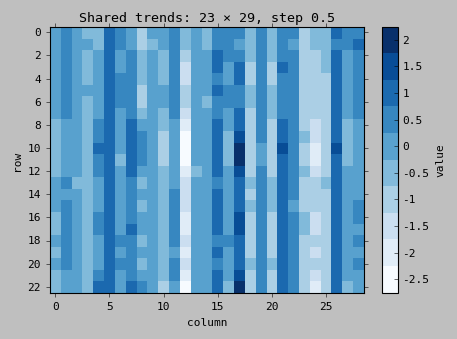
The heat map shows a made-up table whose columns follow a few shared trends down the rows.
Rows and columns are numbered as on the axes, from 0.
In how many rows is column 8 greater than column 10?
11
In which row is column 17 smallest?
1
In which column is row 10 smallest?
12
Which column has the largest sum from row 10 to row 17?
17
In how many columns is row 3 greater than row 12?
8
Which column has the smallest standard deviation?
5
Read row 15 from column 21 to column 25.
1 0 -1 -1 -1
